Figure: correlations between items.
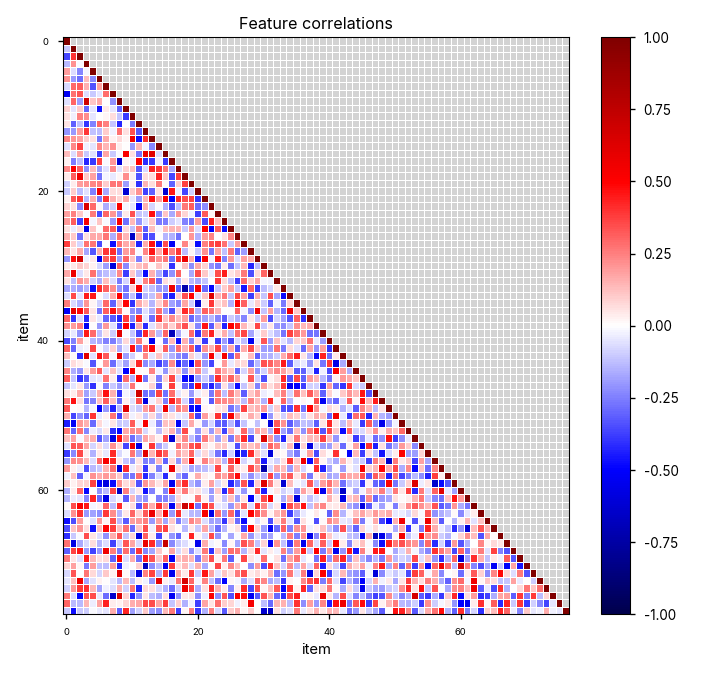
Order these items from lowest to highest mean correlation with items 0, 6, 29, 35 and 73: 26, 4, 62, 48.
4, 48, 26, 62
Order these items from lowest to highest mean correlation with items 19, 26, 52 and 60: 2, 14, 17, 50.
17, 14, 2, 50
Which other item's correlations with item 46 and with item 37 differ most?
54
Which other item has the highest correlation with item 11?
47
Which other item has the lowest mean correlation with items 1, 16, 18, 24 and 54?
67
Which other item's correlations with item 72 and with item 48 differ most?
45
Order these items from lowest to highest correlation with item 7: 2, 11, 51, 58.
11, 51, 58, 2
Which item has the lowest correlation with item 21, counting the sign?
16
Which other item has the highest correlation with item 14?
72
